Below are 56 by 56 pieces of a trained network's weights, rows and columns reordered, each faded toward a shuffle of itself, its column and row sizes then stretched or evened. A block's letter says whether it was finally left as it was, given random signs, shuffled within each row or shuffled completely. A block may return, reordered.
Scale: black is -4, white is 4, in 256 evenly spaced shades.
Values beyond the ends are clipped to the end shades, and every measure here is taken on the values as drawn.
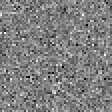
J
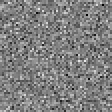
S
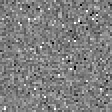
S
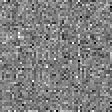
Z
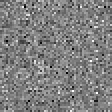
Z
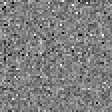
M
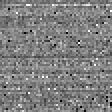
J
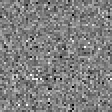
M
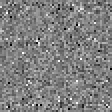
J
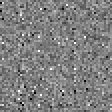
M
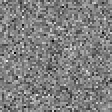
S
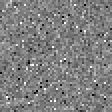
S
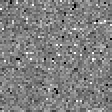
J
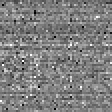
Z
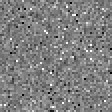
S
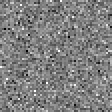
S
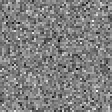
S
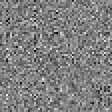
Z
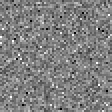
S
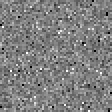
S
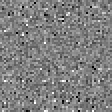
M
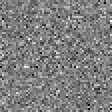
M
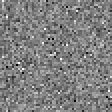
S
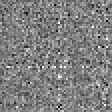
M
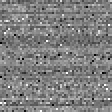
J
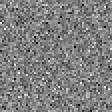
S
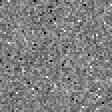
S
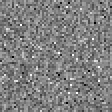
S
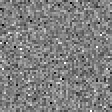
S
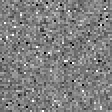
S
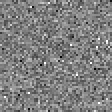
S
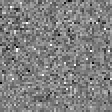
M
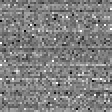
J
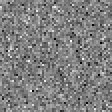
S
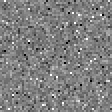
S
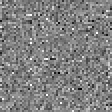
M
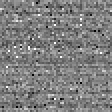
Z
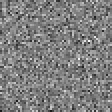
M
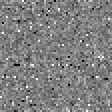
J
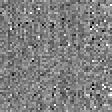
Z
